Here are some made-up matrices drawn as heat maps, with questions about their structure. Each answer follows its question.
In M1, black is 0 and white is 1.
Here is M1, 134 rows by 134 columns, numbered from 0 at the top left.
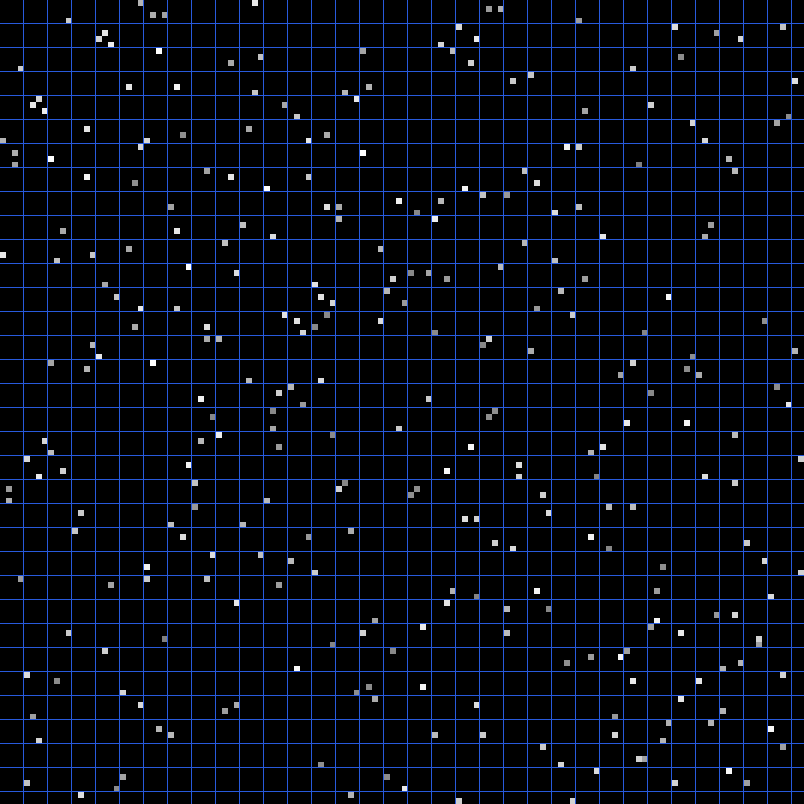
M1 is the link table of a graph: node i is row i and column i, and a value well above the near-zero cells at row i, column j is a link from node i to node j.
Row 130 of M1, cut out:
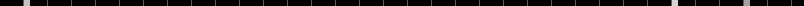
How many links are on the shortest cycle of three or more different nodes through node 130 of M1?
3
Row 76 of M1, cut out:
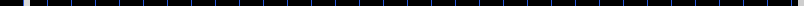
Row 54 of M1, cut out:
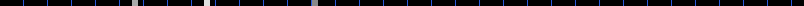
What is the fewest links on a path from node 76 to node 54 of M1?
4
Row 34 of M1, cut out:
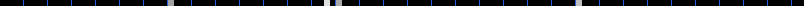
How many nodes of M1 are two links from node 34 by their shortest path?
8
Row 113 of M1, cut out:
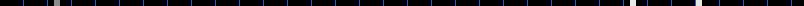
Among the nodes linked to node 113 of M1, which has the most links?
node 105
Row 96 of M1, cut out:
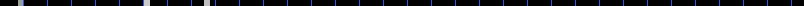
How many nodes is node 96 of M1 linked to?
3
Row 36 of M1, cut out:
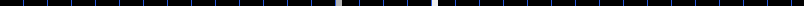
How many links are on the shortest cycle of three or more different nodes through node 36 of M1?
6
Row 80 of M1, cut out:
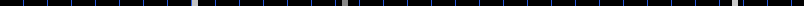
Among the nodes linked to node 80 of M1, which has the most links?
node 122
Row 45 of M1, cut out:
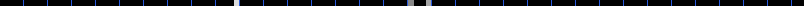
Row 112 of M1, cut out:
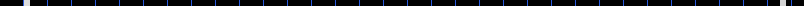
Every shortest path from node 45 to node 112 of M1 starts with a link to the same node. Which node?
node 68
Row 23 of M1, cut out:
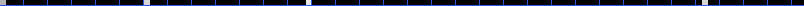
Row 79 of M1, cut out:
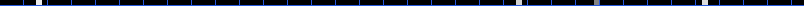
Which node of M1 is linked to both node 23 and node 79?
node 117
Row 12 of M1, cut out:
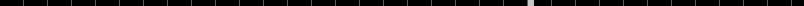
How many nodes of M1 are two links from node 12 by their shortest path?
1
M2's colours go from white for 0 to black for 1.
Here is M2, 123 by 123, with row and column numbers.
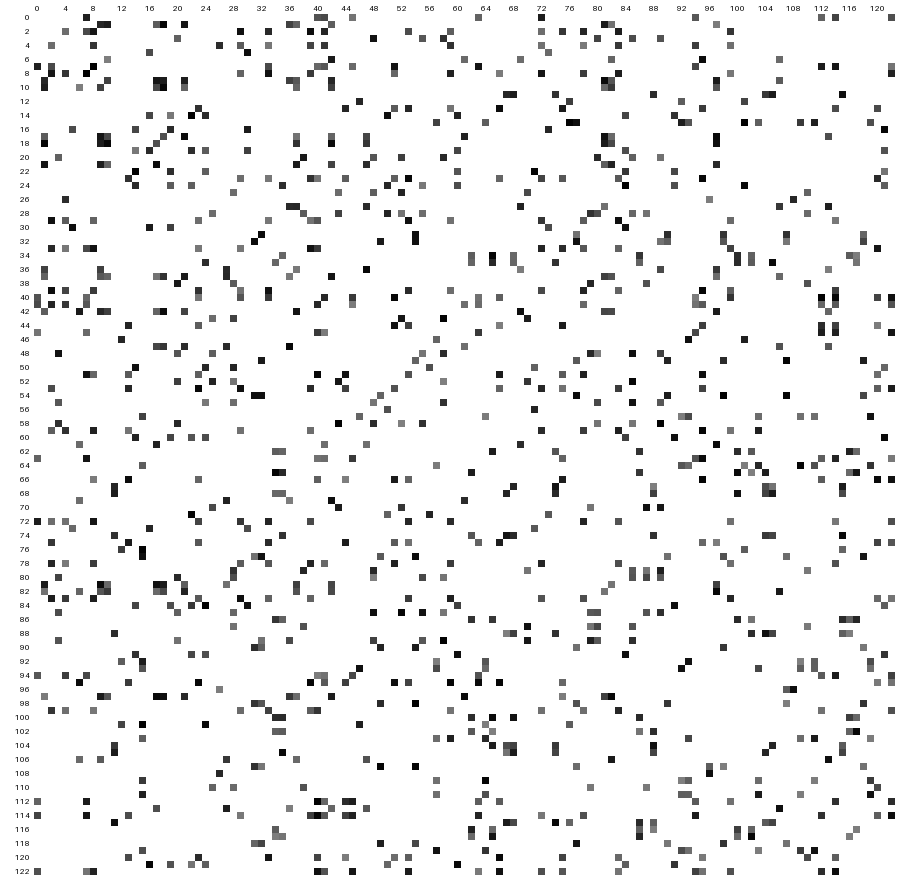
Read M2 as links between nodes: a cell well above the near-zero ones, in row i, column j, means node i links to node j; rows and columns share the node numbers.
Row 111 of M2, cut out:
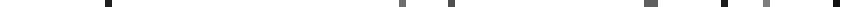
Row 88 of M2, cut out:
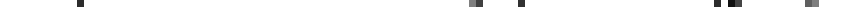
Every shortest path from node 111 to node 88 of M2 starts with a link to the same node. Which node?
node 15
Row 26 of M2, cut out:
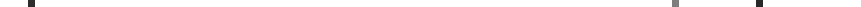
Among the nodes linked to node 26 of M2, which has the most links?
node 4
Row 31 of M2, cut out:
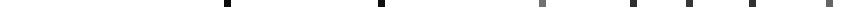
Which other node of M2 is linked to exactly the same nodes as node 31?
node 49
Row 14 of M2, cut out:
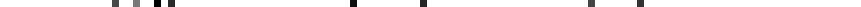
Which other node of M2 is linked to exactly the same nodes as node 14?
node 121
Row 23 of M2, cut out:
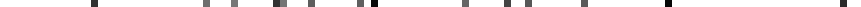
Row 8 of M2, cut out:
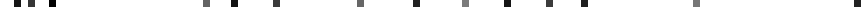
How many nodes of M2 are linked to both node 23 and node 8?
7
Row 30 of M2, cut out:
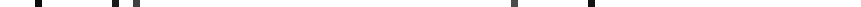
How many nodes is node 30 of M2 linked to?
5
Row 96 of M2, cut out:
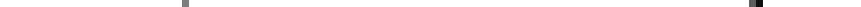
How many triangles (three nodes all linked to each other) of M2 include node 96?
1
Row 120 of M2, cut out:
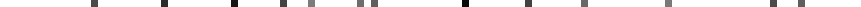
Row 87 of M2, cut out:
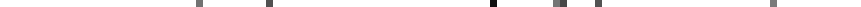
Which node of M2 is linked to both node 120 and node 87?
node 110
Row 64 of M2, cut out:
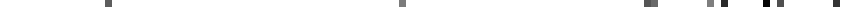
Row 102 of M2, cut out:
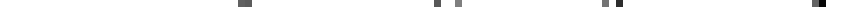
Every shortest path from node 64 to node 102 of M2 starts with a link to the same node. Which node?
node 101
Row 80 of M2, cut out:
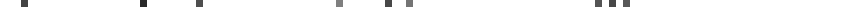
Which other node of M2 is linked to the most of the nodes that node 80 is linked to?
node 85
